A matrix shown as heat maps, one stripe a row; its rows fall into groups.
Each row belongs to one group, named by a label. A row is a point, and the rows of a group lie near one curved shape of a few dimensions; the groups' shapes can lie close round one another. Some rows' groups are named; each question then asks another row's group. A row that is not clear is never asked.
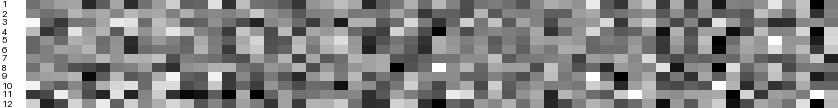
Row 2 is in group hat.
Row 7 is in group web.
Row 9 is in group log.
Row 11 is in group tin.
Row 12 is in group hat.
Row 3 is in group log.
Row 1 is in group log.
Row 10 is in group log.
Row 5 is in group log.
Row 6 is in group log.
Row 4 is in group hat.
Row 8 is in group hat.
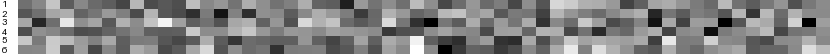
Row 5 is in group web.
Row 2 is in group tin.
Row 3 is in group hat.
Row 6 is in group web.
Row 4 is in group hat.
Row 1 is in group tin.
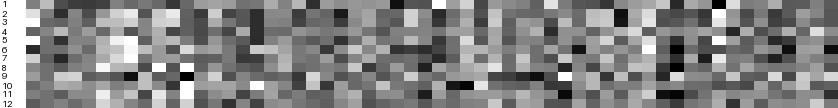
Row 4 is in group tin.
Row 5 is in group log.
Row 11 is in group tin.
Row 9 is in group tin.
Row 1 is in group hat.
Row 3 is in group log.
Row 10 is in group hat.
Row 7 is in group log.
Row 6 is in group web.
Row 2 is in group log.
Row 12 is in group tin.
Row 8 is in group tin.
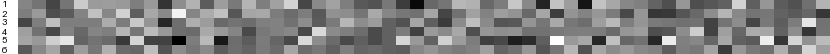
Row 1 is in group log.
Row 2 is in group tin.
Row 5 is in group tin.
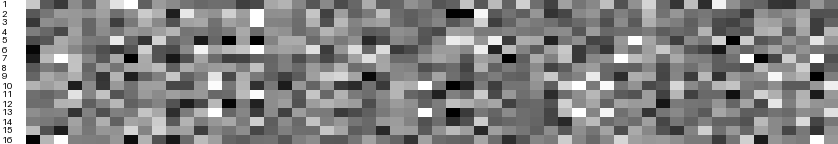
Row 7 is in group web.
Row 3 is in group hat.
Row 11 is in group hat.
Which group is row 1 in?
log
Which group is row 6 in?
hat
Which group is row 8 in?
hat
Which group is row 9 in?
log
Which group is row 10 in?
web
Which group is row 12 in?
tin
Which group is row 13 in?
web
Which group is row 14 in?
hat
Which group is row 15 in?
hat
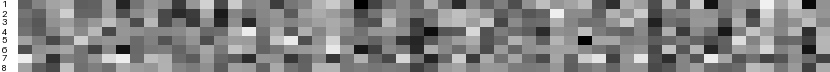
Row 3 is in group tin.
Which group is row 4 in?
hat
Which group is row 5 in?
log
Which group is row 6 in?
log
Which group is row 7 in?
log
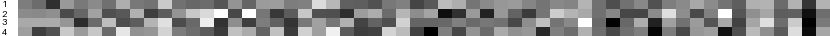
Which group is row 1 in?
hat
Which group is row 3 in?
log
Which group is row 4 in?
hat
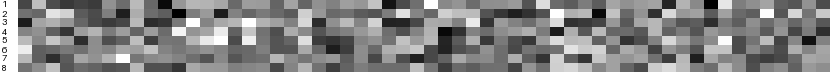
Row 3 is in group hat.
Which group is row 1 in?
hat
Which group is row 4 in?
tin
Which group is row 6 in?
web
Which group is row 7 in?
log
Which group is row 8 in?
tin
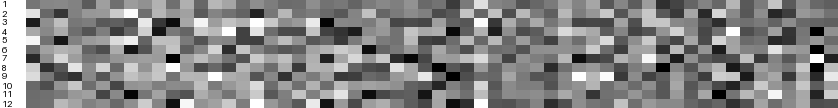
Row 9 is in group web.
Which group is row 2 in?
log
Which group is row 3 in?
hat
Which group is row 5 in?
log
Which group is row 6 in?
log
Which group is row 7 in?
web
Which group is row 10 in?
hat
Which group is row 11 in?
log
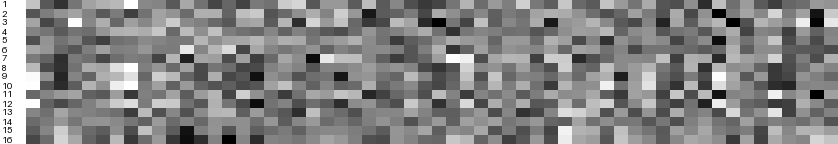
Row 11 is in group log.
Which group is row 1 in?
log
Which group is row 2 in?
log
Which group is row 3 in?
hat
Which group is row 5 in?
hat
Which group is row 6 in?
tin
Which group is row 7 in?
hat
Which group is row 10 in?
log
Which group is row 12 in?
log
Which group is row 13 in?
tin
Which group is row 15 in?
tin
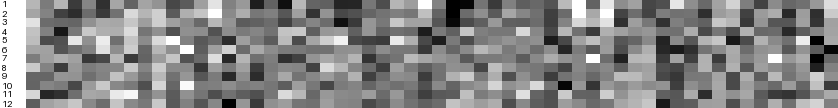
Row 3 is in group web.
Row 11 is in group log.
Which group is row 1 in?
web
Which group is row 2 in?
web
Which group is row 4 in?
log
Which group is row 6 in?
tin
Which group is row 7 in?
log
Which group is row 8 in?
hat
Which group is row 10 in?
tin
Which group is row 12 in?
tin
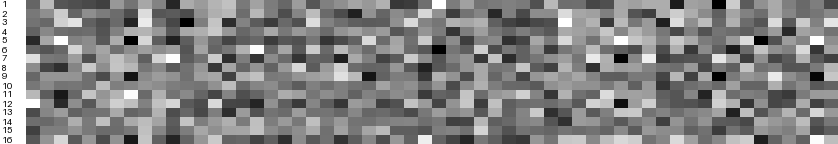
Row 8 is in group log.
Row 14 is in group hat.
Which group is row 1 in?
hat
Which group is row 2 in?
tin
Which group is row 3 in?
tin
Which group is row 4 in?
web
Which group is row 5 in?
web
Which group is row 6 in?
hat
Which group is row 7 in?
log
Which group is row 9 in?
log
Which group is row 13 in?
tin
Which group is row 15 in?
hat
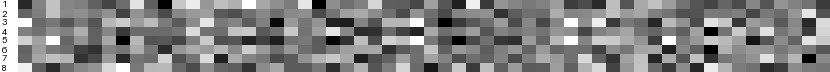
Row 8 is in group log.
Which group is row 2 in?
web
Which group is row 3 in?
web
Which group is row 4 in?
log
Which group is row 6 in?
hat
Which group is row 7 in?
log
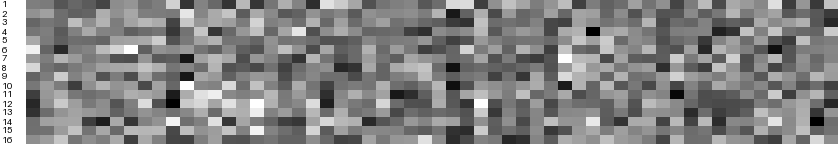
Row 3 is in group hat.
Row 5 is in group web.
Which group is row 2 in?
tin
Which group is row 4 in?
log
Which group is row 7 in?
tin
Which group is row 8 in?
web
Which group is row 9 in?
tin
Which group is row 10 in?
tin
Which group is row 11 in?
web
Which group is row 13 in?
hat
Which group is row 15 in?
hat
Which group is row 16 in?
web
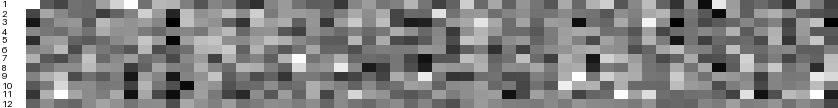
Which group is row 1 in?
log
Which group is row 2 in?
hat
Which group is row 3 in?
web
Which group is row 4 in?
tin
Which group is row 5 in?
web
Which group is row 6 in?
tin
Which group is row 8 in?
log
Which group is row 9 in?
web
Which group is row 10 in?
tin
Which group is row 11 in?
web
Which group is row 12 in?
tin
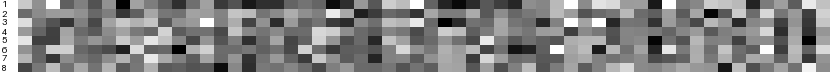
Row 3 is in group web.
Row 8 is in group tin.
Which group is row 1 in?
web
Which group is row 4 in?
hat
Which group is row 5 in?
hat
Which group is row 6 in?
tin
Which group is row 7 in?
hat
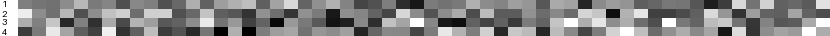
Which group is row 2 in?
log
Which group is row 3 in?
web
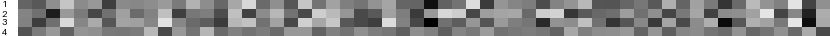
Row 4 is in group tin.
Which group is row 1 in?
hat
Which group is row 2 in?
hat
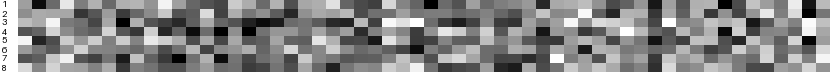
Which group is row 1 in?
hat
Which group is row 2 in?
log
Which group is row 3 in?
web
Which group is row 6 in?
log
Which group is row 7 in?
tin
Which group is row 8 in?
web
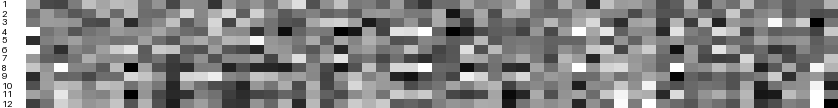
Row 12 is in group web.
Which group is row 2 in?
tin
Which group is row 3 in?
log
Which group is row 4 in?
web
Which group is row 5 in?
hat
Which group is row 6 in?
log
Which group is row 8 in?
web
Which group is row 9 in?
web
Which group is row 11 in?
web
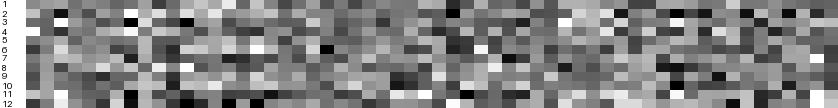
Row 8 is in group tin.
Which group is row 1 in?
tin
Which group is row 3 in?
tin
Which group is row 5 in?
tin
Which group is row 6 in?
hat
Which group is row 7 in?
web
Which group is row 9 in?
hat
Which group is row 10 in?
web
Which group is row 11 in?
web
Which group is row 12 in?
tin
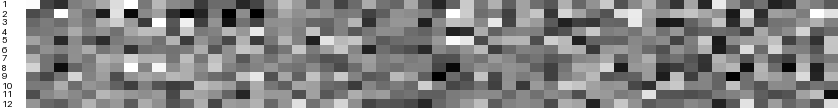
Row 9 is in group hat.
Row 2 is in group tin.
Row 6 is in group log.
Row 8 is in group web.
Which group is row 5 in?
hat
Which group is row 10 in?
tin
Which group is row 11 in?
web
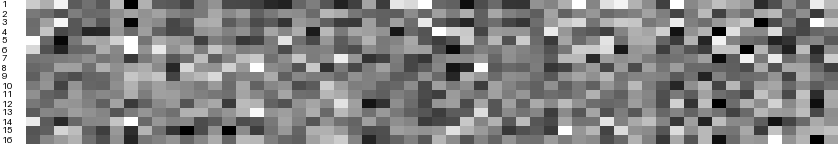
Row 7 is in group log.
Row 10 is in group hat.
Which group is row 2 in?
hat
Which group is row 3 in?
web
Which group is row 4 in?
hat
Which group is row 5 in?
log
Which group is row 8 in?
hat
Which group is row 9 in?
web
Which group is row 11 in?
hat
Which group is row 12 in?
log
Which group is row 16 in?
log
